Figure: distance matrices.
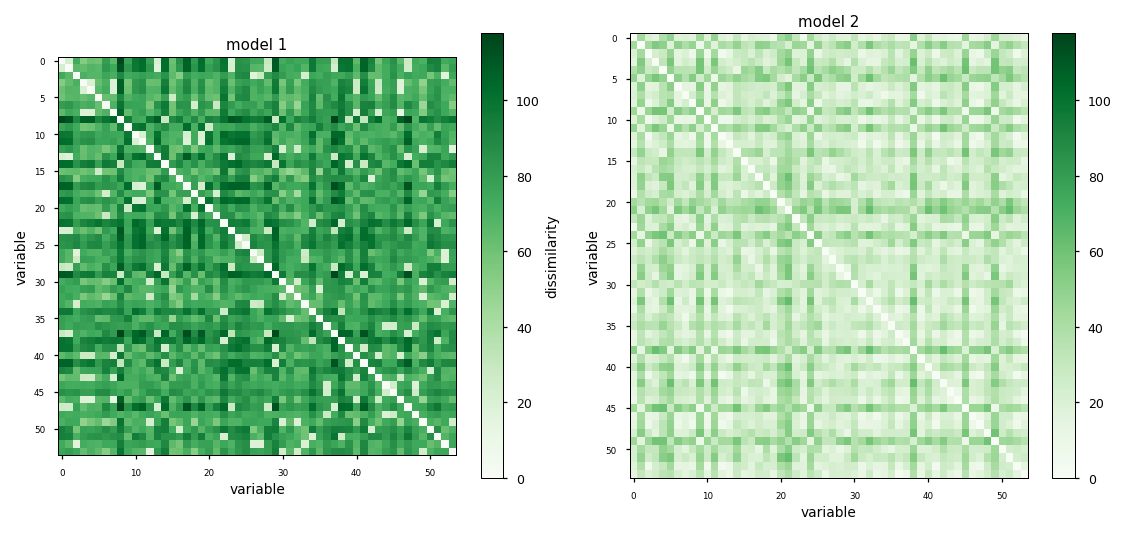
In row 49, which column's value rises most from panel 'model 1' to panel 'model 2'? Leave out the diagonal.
32
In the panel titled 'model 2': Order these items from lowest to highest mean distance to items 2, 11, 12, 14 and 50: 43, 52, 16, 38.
52, 16, 43, 38
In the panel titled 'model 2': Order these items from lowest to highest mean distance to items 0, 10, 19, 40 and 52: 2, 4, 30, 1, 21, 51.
2, 51, 30, 4, 1, 21
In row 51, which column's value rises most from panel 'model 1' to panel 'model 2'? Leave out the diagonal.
38
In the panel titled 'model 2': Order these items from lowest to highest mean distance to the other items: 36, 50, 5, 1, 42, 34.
36, 34, 50, 42, 1, 5
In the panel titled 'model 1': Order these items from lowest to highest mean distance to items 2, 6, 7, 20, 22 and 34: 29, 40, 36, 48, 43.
40, 43, 48, 36, 29
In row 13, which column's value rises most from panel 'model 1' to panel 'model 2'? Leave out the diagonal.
1
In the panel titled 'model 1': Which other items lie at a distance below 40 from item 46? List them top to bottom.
3, 4, 7, 40, 43
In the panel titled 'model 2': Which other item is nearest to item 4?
14
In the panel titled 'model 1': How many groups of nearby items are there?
14
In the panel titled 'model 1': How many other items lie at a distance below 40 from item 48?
3
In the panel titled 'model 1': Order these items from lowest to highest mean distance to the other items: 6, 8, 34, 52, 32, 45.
32, 52, 6, 45, 34, 8
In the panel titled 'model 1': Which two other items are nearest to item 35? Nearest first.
31, 15
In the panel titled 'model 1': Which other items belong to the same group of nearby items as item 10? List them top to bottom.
11, 17, 19
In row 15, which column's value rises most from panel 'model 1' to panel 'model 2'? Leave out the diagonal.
5
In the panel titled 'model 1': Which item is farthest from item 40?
8
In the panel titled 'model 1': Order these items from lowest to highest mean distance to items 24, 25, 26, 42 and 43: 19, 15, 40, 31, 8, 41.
40, 15, 31, 19, 41, 8
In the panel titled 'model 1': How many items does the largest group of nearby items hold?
7
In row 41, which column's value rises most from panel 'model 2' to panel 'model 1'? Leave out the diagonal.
47
